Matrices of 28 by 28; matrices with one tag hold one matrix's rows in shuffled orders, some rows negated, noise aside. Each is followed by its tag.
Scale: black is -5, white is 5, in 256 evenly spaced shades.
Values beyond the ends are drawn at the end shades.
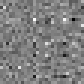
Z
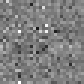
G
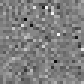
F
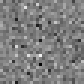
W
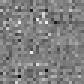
G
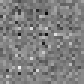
G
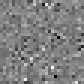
F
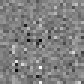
W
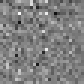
G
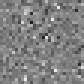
F
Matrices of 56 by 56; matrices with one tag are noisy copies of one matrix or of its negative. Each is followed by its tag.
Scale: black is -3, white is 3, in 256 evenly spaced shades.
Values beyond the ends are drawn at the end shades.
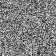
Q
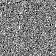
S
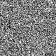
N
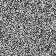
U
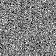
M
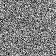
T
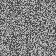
M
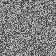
M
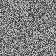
U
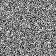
S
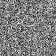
N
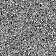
M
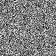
S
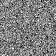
S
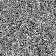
Q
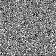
S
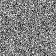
M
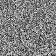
S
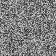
M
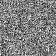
M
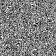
M
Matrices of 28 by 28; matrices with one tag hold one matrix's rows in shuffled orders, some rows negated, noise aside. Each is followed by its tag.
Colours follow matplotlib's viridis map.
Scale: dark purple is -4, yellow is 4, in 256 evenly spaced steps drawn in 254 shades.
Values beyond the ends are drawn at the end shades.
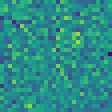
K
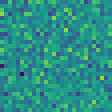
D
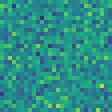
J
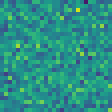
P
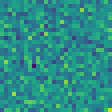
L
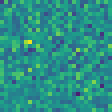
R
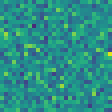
L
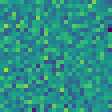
L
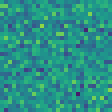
P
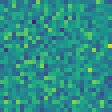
L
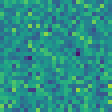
R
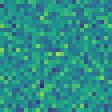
J
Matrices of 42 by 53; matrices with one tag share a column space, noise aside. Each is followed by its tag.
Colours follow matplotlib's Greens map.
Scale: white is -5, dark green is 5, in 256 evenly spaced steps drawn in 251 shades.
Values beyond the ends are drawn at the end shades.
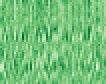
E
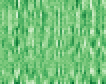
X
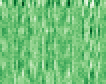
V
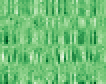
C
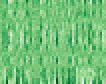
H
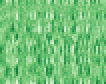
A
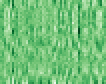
X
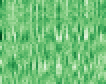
E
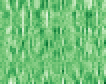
X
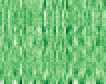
X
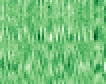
E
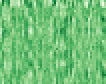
V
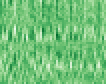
E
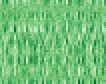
A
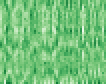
X
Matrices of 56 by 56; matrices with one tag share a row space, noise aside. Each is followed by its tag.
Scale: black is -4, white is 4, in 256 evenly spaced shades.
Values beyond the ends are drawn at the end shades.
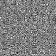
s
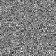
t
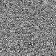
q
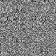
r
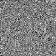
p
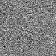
q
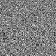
s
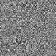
s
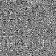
q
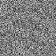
r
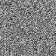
t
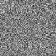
p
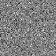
r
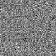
p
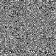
t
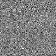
s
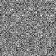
t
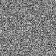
q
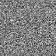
t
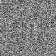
t
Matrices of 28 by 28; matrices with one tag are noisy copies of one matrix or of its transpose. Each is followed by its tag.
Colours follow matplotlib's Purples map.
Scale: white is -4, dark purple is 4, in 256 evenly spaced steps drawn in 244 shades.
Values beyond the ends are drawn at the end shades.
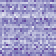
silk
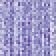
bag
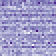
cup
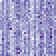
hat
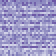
cup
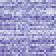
hat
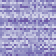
silk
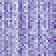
silk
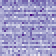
cup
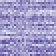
hat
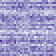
hat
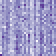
hat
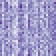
silk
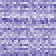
silk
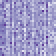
cup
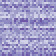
silk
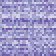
silk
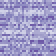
hat
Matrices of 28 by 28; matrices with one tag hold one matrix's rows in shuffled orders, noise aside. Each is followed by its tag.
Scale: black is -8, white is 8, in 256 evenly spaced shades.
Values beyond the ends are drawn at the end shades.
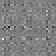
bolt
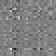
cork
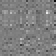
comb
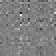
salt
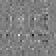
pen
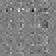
pen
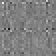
bolt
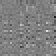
comb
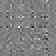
pen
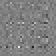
pen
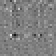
cork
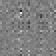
salt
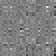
comb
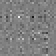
pen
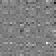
comb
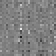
salt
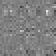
comb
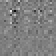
cork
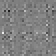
bolt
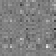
comb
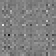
bolt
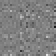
comb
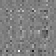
pen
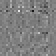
pen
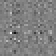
cork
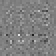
pen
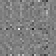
pen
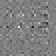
pen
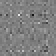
pen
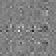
pen
